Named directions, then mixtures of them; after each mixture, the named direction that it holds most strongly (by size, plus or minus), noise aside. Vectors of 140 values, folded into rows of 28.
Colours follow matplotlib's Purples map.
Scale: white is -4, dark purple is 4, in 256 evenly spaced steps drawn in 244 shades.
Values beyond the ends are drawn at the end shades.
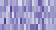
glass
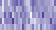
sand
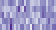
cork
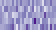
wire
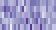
cork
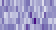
wire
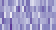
cork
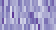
glass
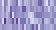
glass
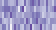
cork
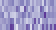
wire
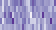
sand
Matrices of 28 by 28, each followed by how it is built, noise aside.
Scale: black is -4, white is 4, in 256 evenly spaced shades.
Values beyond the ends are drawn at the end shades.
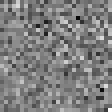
upper triangular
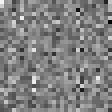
low rank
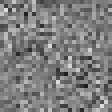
block diagonal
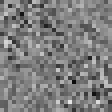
block diagonal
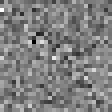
banded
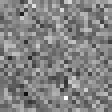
Toeplitz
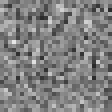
blocks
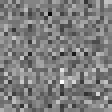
low rank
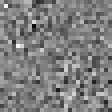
block diagonal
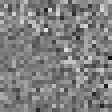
upper triangular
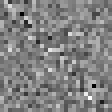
banded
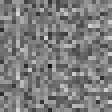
repeating rows
